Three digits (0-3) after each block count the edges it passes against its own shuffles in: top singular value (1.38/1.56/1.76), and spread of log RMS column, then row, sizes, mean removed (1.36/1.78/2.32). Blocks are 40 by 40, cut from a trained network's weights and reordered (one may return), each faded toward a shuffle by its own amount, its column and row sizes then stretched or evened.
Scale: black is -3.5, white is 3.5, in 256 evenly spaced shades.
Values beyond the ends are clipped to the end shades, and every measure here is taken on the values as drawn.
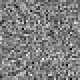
0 0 1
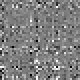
1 3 3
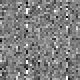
1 3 0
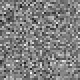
2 1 0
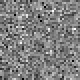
1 0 0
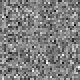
1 0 0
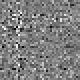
0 2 2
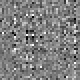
2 2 1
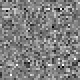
0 1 1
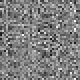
2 2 0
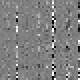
3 3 1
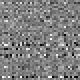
3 0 3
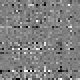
3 2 3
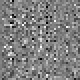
0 3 1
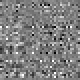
2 2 3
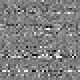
1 1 3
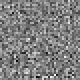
1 0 1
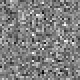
0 1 1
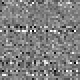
2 0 3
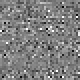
0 1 3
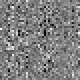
1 3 0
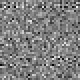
2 0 2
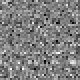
2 1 2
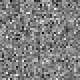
0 0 1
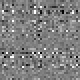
2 2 3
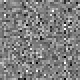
0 2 1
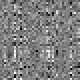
3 3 1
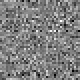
1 1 2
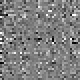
2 3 2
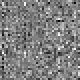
2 2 0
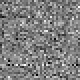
0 0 1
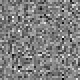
1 2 0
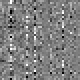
1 3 0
